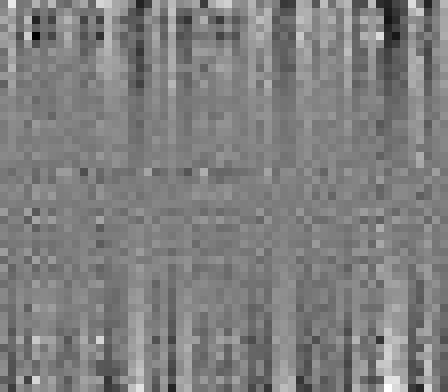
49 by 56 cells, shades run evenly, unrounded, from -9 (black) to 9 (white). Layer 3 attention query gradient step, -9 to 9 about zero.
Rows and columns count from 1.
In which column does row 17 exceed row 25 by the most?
53
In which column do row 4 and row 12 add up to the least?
49
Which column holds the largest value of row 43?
13
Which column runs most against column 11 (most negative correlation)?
9
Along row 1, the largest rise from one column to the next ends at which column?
52
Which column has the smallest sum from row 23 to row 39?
22
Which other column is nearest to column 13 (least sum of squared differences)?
28
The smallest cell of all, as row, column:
5, 5
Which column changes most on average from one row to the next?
48
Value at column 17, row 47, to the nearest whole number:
3
